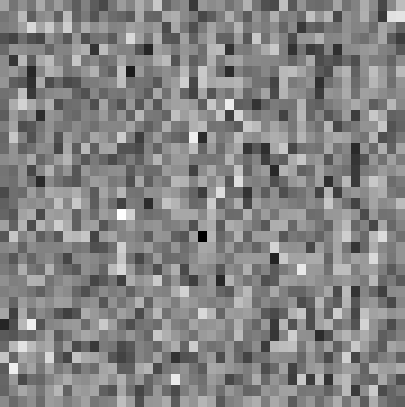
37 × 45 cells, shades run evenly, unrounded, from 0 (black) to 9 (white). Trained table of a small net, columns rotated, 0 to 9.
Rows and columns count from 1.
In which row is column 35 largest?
2
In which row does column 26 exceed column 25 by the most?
26
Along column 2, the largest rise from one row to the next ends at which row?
34
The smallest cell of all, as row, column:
22, 23
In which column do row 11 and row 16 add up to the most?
27
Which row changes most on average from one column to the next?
14
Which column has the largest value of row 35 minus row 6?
20
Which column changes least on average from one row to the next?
41
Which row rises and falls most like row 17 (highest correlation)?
11
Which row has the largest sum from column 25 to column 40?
13
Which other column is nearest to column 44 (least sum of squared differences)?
45
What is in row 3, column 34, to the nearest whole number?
2
